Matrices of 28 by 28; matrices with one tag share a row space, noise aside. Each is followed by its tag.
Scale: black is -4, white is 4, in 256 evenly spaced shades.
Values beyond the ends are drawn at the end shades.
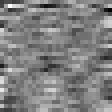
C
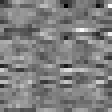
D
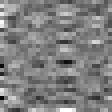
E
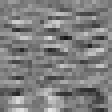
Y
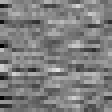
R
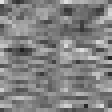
D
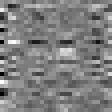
E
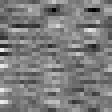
R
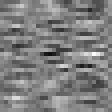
Y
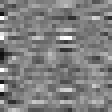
E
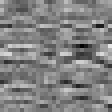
D
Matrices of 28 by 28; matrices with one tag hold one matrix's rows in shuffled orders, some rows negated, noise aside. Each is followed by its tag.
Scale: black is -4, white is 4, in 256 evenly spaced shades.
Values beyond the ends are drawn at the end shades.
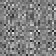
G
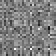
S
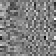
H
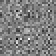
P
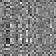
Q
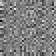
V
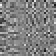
H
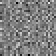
P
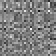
S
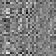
Q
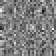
V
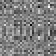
S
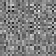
G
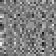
V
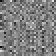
V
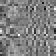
H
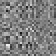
Q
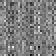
G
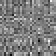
S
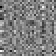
V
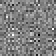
G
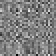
P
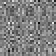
G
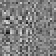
Q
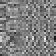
H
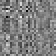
Q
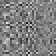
Q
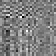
Q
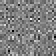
G
